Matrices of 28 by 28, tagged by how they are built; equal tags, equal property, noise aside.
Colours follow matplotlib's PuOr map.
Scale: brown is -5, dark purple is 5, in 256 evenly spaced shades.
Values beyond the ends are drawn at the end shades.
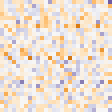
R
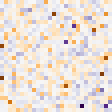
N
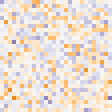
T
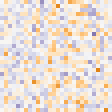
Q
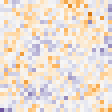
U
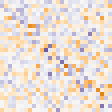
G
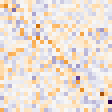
G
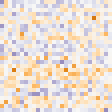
Q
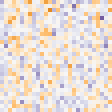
Q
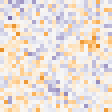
U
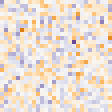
Q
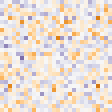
R
